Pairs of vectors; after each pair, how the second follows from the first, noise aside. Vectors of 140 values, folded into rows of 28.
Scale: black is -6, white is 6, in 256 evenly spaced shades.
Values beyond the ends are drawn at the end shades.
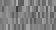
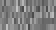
sign-scrambled.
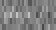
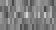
reversed.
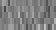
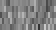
sign-scrambled.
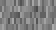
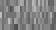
sign-scrambled.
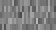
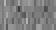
reversed, negated, partly zeroed.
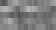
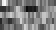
negated, scaled up.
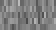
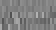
reversed, negated, partly zeroed.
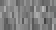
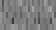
reversed, negated, partly zeroed.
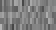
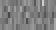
reversed, negated, partly zeroed.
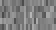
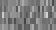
sign-scrambled.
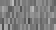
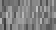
shuffled.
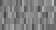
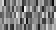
negated, scaled up.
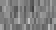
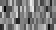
negated, scaled up.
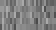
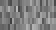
reversed.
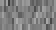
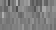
partly zeroed.
